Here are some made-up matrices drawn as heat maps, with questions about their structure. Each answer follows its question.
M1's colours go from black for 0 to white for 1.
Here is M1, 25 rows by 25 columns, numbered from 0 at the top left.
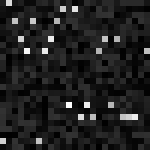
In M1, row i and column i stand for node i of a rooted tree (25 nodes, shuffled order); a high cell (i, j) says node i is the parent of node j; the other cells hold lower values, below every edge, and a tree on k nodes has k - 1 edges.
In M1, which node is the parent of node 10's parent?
0
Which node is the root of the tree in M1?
23
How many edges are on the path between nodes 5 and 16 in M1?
4
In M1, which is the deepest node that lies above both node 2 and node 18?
6
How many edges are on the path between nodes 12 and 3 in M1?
5
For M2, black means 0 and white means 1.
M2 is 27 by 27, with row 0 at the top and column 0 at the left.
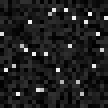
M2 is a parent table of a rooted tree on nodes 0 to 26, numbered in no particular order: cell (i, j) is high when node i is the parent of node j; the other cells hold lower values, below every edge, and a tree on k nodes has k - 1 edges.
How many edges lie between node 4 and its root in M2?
3
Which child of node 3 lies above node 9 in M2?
22
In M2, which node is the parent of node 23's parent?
2
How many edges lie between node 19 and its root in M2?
4
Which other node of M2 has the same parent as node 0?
24
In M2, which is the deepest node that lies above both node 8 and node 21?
13
